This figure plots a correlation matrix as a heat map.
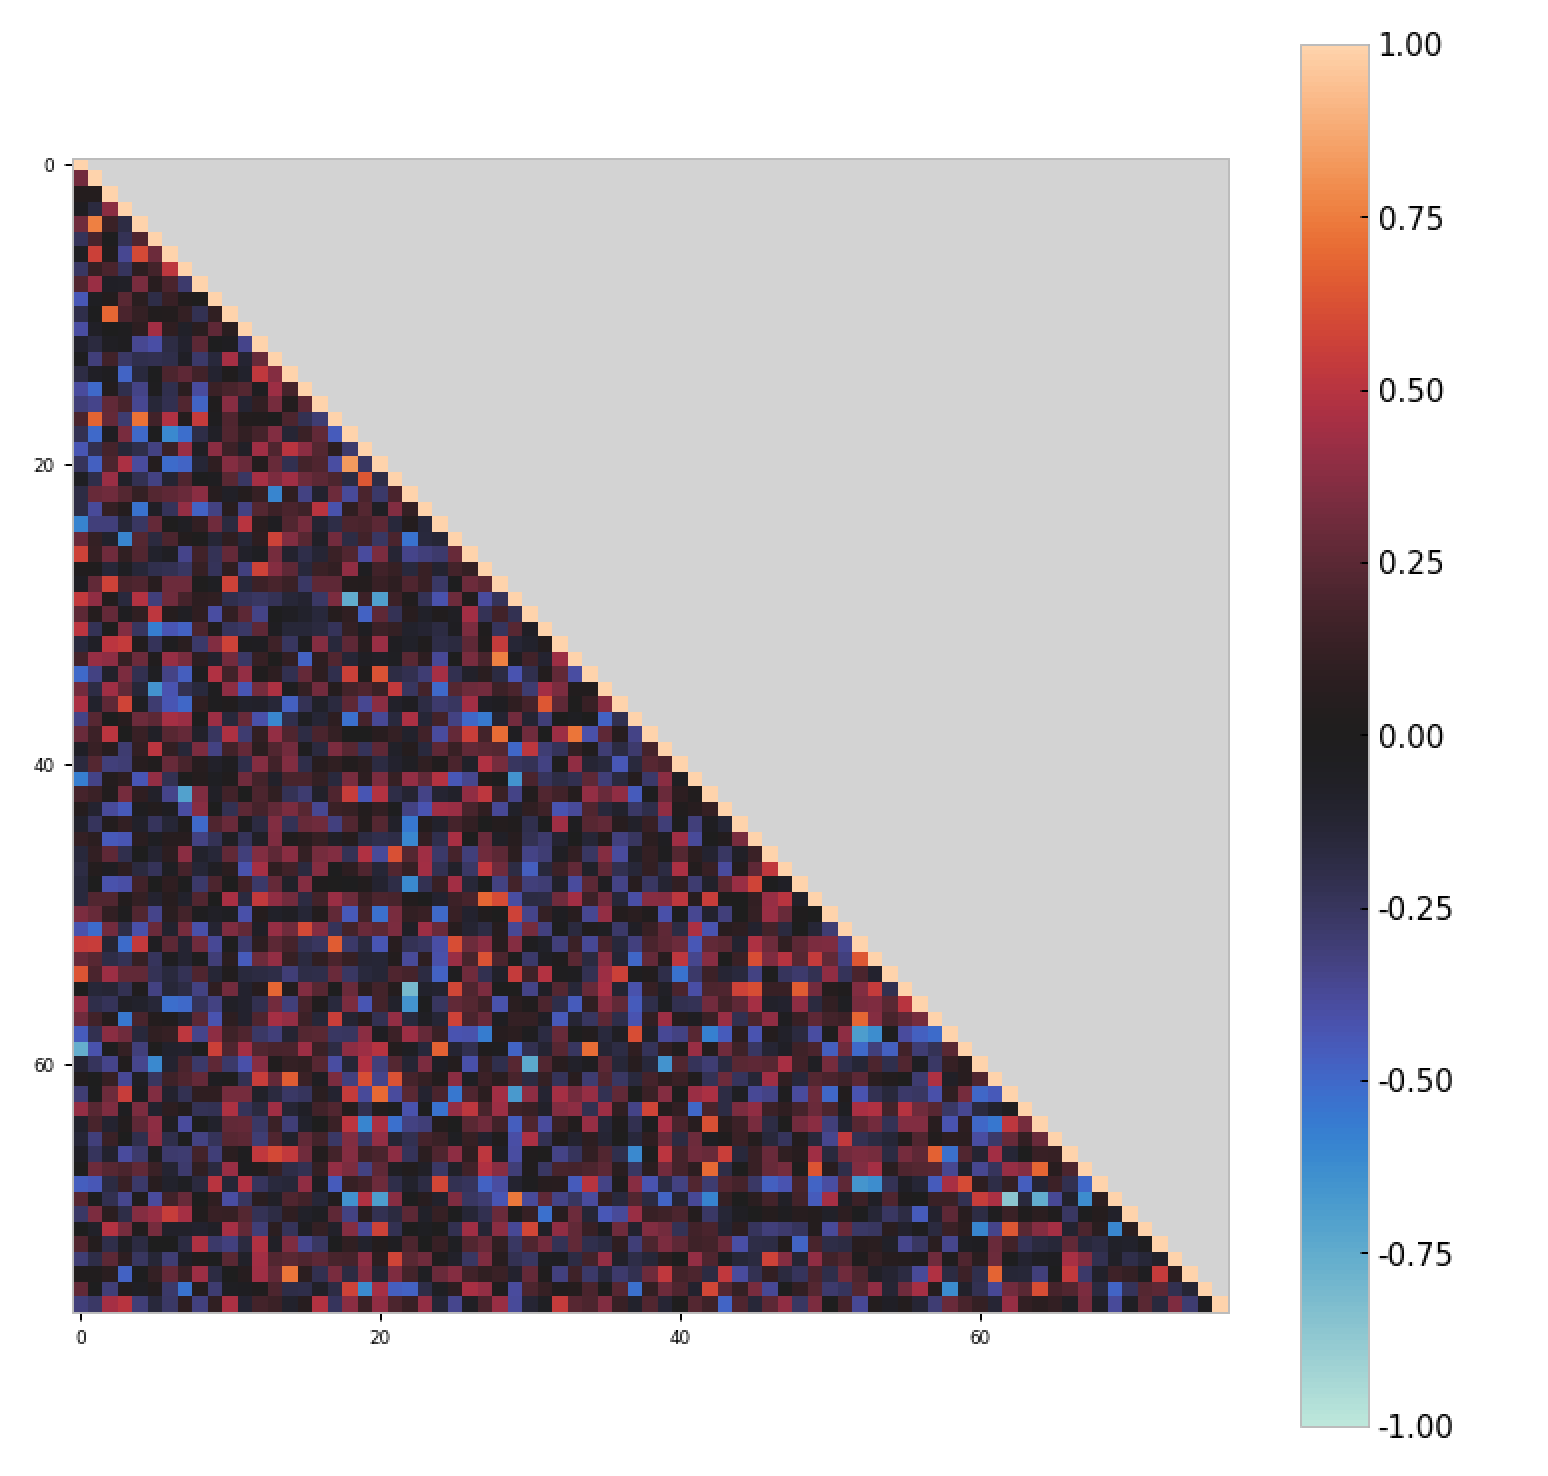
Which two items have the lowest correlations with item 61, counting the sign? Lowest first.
64, 62
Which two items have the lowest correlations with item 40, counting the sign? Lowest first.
54, 36
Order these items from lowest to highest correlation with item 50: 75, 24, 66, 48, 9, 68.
24, 68, 75, 66, 9, 48
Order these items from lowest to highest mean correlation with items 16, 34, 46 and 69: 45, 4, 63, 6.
4, 6, 63, 45
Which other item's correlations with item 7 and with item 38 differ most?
26
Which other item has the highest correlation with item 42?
67
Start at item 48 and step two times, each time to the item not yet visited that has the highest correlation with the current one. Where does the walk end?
13
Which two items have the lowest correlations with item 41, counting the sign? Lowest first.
29, 0
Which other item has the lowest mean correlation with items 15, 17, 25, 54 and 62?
60
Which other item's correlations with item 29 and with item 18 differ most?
20
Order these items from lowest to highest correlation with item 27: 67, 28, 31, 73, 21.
31, 21, 28, 73, 67
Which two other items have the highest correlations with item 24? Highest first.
59, 68
